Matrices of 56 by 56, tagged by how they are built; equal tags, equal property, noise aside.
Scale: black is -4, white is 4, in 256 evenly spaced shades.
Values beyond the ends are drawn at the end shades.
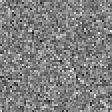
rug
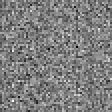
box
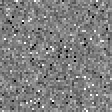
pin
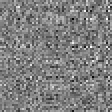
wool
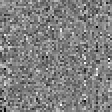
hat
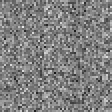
box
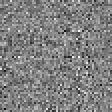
wool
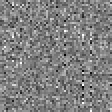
hat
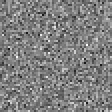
box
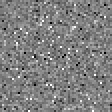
pin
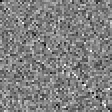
rug
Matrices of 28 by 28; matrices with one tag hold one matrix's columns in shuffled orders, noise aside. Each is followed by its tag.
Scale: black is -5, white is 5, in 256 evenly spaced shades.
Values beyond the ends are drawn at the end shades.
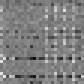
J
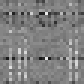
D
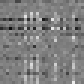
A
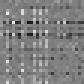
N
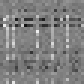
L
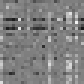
A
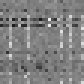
L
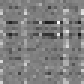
N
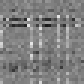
L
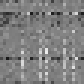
D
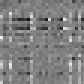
A
